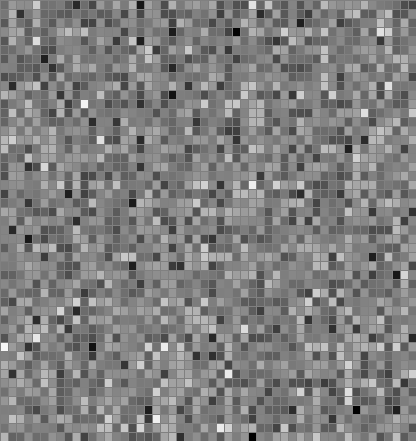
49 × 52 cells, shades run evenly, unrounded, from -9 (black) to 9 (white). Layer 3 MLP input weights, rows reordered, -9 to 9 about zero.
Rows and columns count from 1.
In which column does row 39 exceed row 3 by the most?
1
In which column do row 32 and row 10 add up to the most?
49
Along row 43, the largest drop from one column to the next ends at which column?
51
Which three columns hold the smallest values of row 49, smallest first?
32, 23, 11
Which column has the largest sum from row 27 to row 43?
44
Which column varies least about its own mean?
34
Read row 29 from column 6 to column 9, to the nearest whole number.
-5 0 1 -2
